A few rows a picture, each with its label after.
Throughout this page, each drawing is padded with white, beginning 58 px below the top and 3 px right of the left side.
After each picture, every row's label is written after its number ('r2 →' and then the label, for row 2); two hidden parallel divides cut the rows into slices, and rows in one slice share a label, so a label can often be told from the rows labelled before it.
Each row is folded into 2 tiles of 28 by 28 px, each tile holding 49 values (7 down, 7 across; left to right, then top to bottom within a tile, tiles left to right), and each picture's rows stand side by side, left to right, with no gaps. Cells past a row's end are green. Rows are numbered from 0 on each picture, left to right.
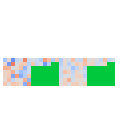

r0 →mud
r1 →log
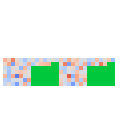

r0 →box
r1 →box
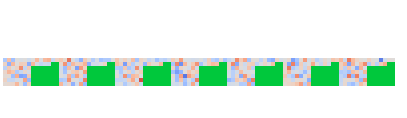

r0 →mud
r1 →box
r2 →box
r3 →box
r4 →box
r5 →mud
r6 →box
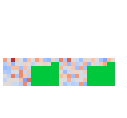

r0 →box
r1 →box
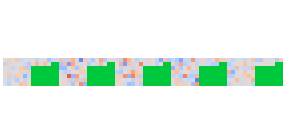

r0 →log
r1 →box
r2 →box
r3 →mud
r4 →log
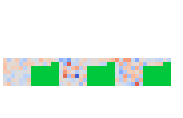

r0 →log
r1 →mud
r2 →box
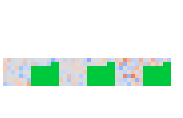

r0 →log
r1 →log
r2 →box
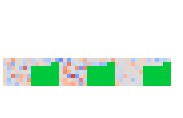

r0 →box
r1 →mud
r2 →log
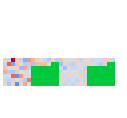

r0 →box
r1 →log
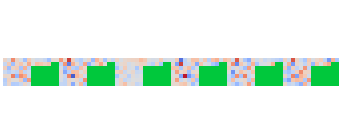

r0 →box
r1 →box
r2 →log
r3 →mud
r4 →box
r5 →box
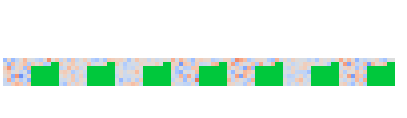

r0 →mud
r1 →log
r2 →log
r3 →box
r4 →box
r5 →log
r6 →box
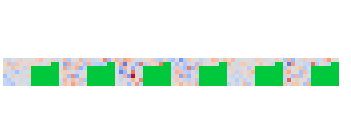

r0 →log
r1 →mud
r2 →box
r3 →mud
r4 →log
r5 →mud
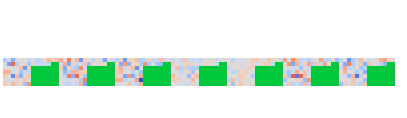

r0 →mud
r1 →box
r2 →mud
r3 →log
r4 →log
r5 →box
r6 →mud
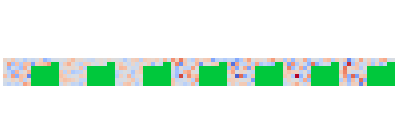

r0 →box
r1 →log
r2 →log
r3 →box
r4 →mud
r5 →mud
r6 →mud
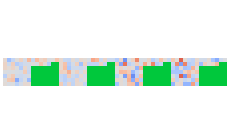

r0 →log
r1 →log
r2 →mud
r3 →box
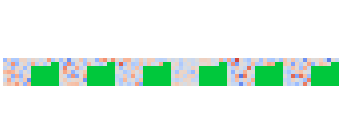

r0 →mud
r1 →mud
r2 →box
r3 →log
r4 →box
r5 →box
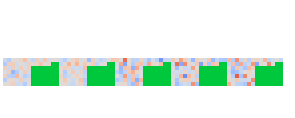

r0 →log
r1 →log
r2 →box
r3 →box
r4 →box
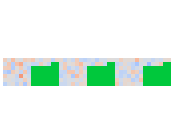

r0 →log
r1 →log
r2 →log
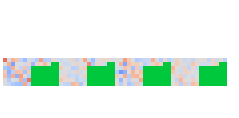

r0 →box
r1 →log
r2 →box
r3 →log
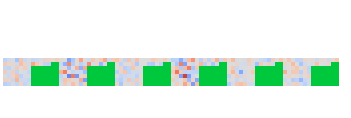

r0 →log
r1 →mud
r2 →log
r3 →mud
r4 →log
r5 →log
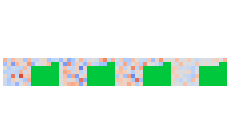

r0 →box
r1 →mud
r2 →mud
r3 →log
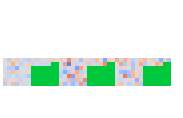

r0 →log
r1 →box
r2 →box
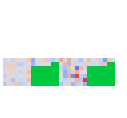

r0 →log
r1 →box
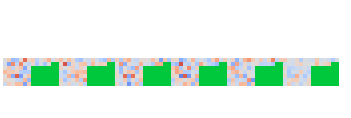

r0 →mud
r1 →box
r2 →box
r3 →mud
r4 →mud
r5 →log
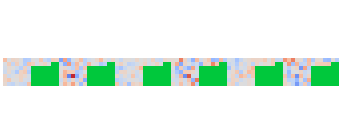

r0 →log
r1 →mud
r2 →log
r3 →box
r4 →log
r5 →box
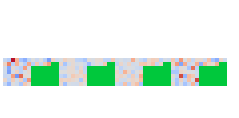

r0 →box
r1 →log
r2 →log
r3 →box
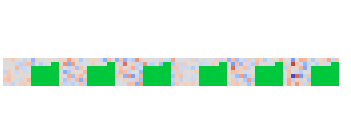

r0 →log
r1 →box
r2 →mud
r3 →log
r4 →mud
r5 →mud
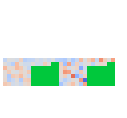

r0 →log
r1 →mud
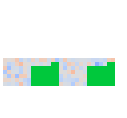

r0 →log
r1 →log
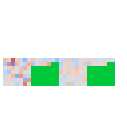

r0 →box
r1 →log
